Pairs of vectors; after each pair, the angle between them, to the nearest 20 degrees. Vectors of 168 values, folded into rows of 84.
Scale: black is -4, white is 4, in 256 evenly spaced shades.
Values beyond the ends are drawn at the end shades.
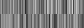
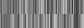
160 degrees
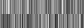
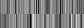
80 degrees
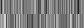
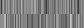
20 degrees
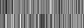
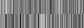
160 degrees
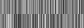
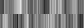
100 degrees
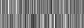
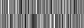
40 degrees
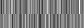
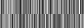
40 degrees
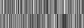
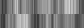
80 degrees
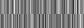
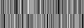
100 degrees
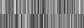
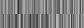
80 degrees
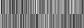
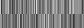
20 degrees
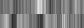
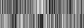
40 degrees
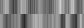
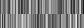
120 degrees
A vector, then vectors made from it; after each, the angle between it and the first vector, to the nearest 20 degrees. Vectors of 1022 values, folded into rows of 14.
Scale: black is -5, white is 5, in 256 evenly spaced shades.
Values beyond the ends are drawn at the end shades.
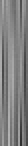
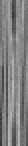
60 degrees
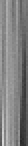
60 degrees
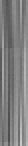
160 degrees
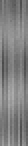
40 degrees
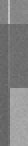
100 degrees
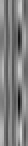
100 degrees
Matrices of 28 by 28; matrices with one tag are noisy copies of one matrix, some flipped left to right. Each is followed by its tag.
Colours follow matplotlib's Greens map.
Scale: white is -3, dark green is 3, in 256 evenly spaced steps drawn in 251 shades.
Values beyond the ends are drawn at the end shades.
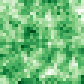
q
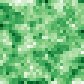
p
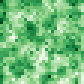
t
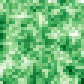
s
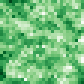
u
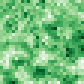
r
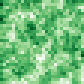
t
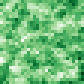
u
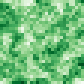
p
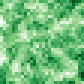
u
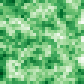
u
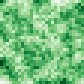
p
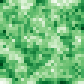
p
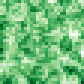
s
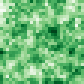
q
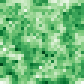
p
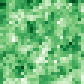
t
